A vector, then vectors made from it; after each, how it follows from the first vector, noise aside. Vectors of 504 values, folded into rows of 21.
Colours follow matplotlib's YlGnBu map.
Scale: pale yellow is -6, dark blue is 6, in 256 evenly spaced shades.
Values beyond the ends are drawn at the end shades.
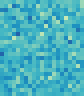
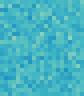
shrunk.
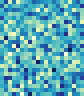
wrapped around, scaled up.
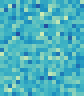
sign-scrambled.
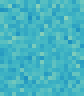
shrunk.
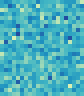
sign-scrambled.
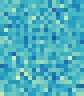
reversed.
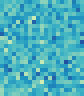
reversed.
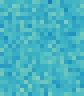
wrapped around, shrunk.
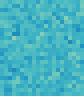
shrunk.
